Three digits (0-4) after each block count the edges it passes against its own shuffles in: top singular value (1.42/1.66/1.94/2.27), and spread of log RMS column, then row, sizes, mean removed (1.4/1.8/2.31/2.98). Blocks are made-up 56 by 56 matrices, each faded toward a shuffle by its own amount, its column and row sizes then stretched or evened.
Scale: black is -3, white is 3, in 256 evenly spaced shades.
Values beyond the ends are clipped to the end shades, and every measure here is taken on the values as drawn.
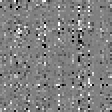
0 4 2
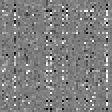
3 3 2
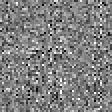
1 3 0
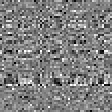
4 0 3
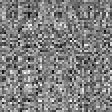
4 2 2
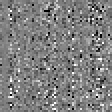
0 4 2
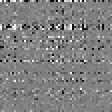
3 2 4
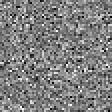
2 0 1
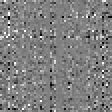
0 4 2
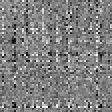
3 3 3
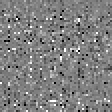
0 2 2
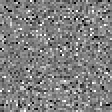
1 0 2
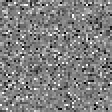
1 0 1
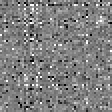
2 3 3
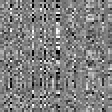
4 4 1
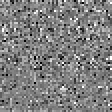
1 1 2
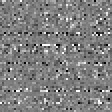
0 2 4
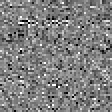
3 1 1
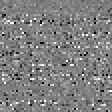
0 0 4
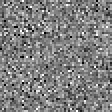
0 1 0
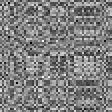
4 0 2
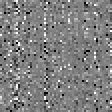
2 4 0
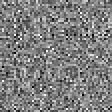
3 1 1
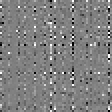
4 4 2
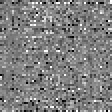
1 2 3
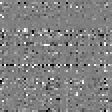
2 2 4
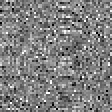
3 0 0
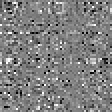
3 3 3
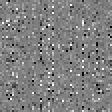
1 3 1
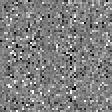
0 2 0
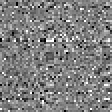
3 0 2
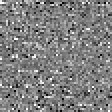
1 1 2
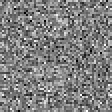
2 0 0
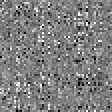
2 3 2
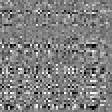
4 3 4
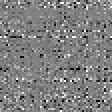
0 2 4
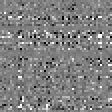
2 2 4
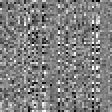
4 4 0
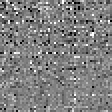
2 2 3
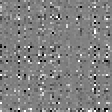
2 4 3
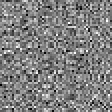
4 0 1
